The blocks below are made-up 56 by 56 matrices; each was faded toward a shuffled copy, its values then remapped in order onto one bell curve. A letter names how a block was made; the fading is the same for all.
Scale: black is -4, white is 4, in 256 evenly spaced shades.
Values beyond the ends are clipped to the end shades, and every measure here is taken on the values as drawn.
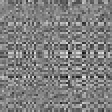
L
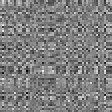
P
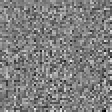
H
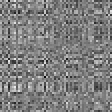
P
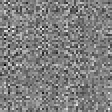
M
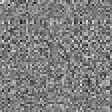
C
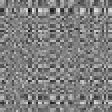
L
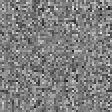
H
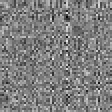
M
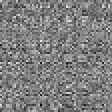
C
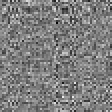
M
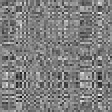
P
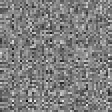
M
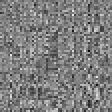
M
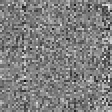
H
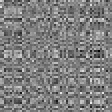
P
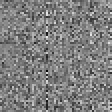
H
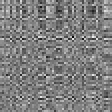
P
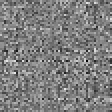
H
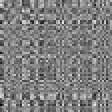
P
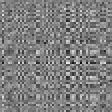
L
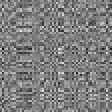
P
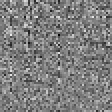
H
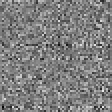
H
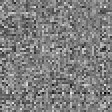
H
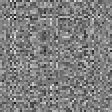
M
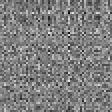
M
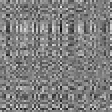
P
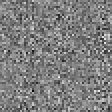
H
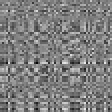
L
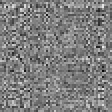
M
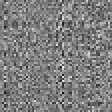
M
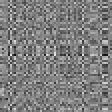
L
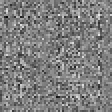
H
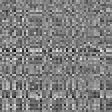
L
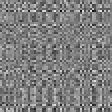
L
